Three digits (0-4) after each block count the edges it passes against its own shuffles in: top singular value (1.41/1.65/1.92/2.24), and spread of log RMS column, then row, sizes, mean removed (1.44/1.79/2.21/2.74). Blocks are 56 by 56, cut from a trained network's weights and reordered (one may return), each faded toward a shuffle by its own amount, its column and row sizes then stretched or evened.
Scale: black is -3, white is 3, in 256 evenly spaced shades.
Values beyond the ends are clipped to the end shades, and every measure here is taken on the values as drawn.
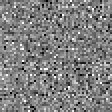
2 0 1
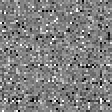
1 1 2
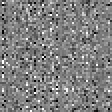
1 4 1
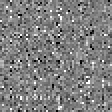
2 3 0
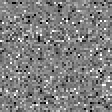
0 0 2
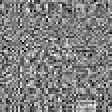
4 0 2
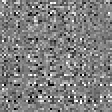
3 3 3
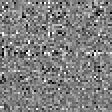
1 2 3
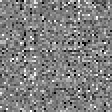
2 3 1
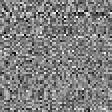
4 0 2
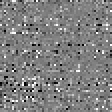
0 2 4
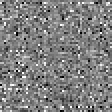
1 2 3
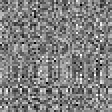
4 2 1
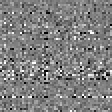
1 2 4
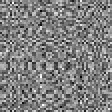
4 0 0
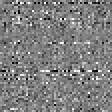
1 1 4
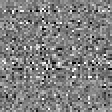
3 2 3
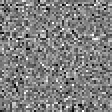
2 2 1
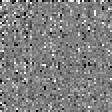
1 3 2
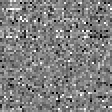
1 0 2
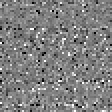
0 2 2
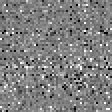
0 1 3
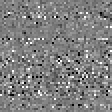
0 1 4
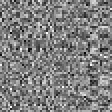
4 1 1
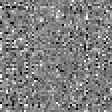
2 3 0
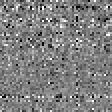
1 2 4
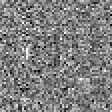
2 1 0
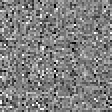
0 4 0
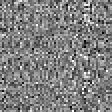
3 2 0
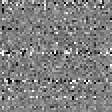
0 2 4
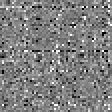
2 2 2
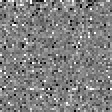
0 0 2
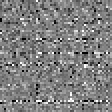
3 2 3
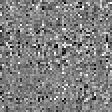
0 3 3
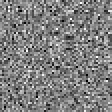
2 0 0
